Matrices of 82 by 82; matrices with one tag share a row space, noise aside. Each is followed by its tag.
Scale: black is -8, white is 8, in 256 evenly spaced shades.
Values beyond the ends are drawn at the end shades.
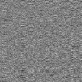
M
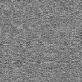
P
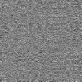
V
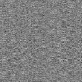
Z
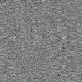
Z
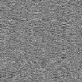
Z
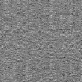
P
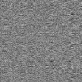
M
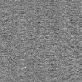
M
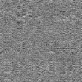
P
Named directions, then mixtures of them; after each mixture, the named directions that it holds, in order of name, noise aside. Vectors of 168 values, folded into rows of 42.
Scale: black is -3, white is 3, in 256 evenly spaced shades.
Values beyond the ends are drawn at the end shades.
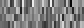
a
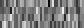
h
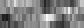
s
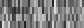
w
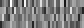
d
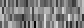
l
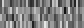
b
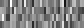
d.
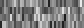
h, s, w.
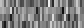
h.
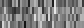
w.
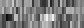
a, h, s.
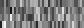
h, w.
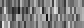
w.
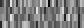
d, h.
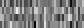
a, b, l.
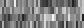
l, s.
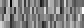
d.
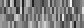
a.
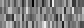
a, b.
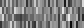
a, d, l.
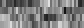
b, s.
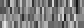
a, h.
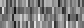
b, l, w.
